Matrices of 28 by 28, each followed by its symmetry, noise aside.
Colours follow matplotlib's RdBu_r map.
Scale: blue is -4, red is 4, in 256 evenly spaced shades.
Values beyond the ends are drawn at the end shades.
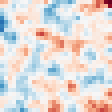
no symmetry.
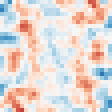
same after a half turn.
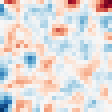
antisymmetric.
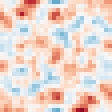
same after a half turn.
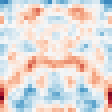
mirrored left to right.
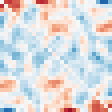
same after a half turn.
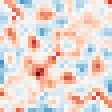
symmetric across the other diagonal.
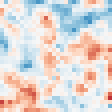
no symmetry.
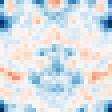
mirrored left to right.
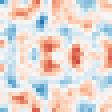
mirrored top to bottom.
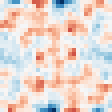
same after a half turn.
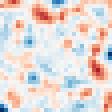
symmetric across the other diagonal.
